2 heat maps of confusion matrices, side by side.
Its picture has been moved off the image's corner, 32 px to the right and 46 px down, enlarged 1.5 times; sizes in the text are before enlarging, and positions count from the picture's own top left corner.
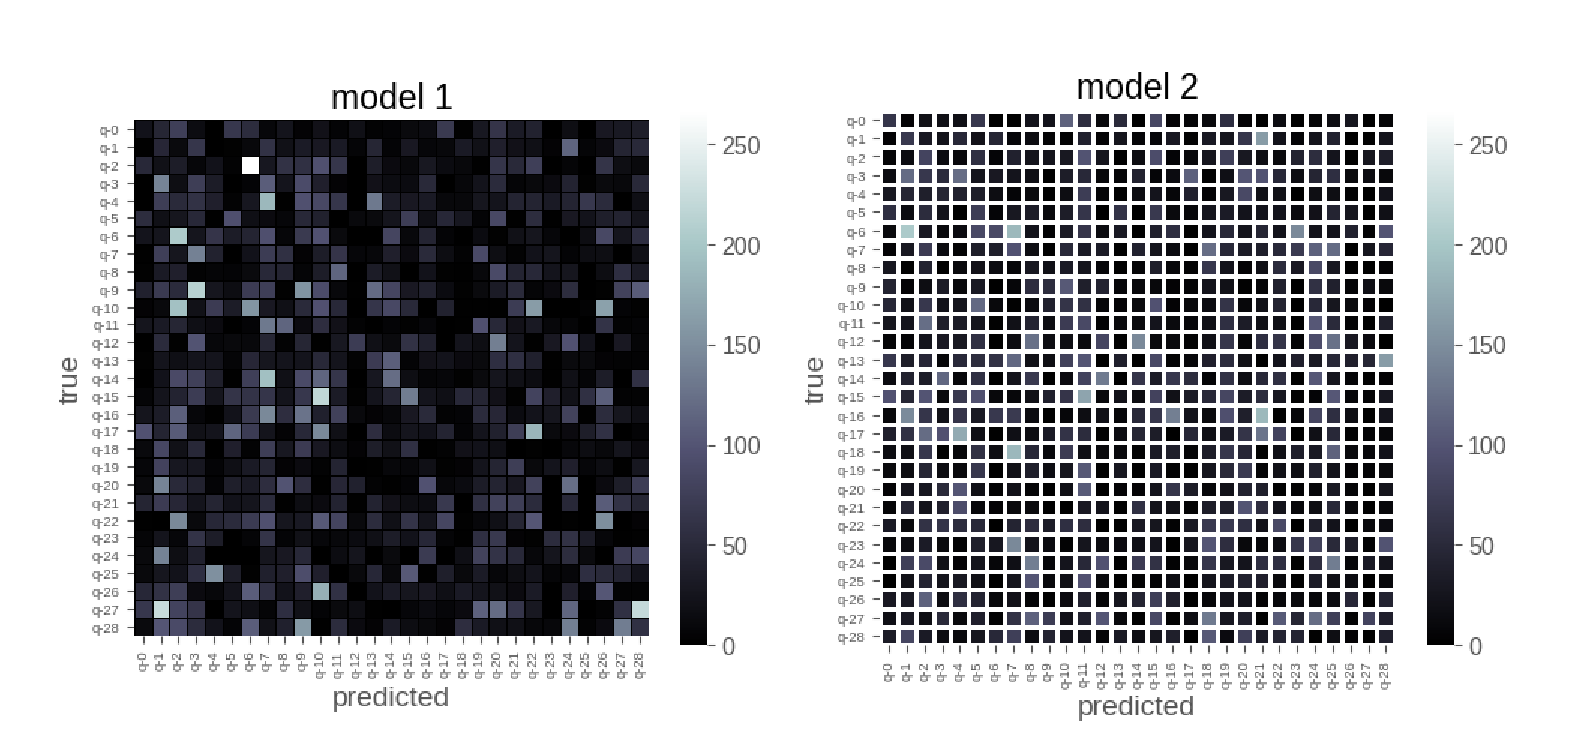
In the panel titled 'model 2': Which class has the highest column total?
q-11
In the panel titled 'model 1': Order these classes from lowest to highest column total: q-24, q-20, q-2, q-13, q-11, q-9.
q-13, q-11, q-24, q-20, q-9, q-2
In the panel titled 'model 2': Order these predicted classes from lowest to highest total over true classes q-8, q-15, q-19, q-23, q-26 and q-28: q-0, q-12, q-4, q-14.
q-12, q-14, q-4, q-0
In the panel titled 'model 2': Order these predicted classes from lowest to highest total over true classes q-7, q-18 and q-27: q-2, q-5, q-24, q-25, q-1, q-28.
q-1, q-28, q-5, q-2, q-24, q-25
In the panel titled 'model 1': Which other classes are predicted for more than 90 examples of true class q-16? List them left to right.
q-2, q-7, q-9
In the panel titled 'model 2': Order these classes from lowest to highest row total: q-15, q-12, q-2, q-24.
q-2, q-12, q-24, q-15
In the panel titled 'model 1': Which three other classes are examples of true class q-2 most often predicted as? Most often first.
q-6, q-10, q-22
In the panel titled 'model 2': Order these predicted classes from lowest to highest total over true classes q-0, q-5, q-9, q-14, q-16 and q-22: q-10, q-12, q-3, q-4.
q-4, q-12, q-3, q-10
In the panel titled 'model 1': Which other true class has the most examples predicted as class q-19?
q-27
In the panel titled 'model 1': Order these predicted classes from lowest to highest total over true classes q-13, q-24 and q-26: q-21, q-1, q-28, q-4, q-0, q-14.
q-4, q-0, q-28, q-21, q-14, q-1
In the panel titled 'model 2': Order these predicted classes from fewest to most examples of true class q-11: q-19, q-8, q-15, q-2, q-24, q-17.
q-17, q-15, q-8, q-19, q-24, q-2
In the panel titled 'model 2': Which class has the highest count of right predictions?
q-16
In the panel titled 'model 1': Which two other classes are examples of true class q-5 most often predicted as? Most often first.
q-20, q-15
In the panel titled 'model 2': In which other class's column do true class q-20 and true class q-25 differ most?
q-8
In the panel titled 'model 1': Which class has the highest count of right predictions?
q-9
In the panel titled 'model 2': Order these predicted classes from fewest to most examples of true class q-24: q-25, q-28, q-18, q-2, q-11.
q-28, q-11, q-18, q-2, q-25
